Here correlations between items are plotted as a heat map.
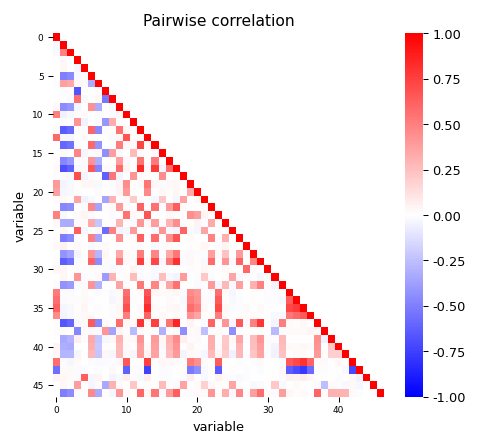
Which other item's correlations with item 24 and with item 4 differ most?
44
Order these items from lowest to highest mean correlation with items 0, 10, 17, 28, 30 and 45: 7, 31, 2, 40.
2, 7, 31, 40
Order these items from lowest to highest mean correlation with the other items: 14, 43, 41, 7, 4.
43, 7, 4, 41, 14
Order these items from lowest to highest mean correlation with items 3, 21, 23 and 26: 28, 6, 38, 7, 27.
7, 38, 6, 27, 28
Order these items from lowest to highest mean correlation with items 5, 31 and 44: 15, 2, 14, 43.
2, 43, 15, 14
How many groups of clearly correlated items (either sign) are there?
5
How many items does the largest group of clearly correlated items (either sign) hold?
20
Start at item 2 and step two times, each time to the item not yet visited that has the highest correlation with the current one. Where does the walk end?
6
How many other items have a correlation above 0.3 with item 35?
10
